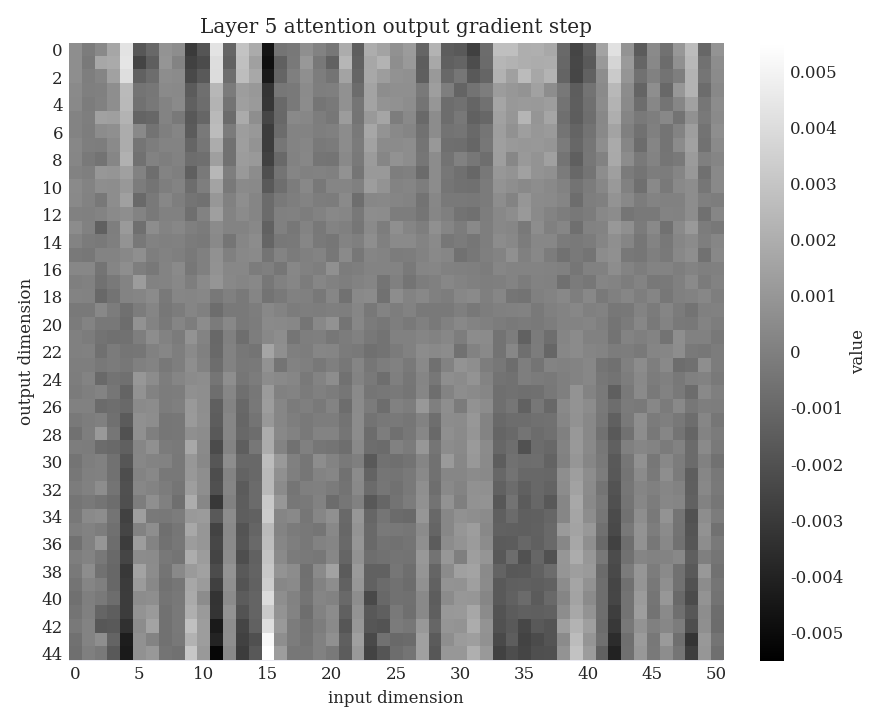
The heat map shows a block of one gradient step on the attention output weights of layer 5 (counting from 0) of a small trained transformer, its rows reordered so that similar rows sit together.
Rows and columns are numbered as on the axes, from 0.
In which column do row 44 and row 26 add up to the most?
15
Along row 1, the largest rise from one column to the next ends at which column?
11
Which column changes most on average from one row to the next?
2
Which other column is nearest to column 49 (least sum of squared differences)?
30
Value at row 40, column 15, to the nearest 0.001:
0.004
